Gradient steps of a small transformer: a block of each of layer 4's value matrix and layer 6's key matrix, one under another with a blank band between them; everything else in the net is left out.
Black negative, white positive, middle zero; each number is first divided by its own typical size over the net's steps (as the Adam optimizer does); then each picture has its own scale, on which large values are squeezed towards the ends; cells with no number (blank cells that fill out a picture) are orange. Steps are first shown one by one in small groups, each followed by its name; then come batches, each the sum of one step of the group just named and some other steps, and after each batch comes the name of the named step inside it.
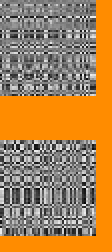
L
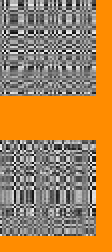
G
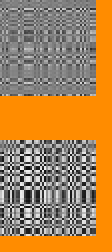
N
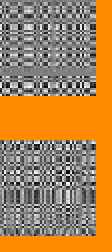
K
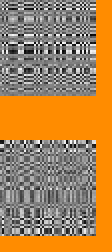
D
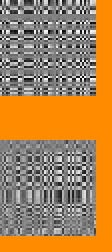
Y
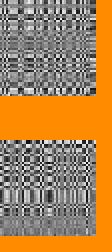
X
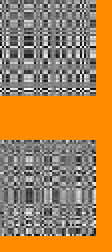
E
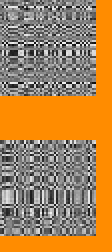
D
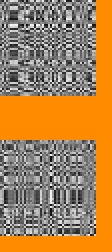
E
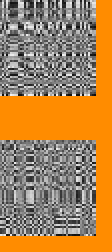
Y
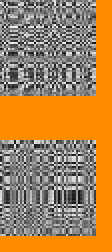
D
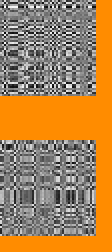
G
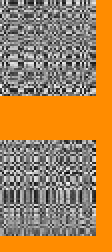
K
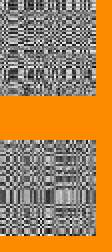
D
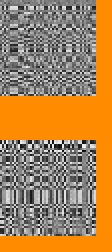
G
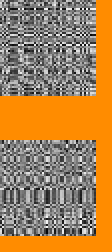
D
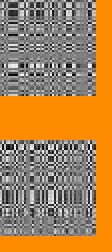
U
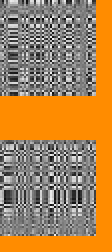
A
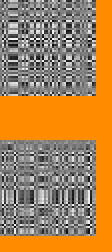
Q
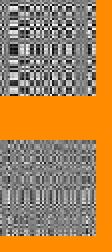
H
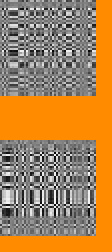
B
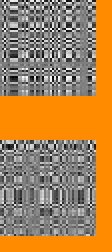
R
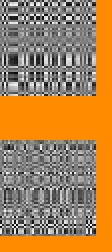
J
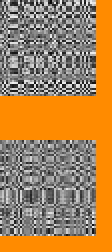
B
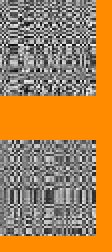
H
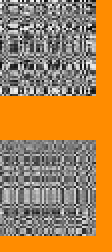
H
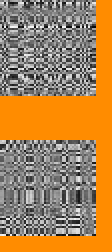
R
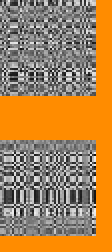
U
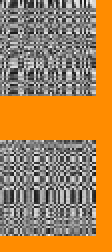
A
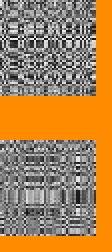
Q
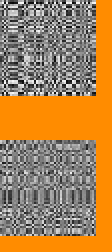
J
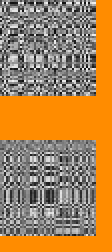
B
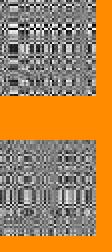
H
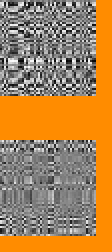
H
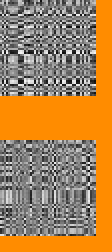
B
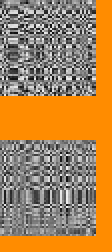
A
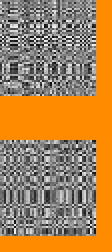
Q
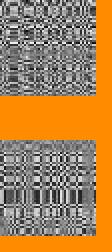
A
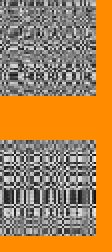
U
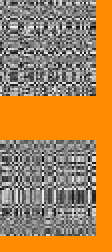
B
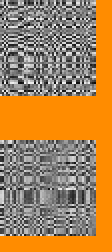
Q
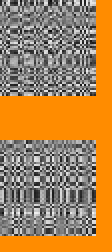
R
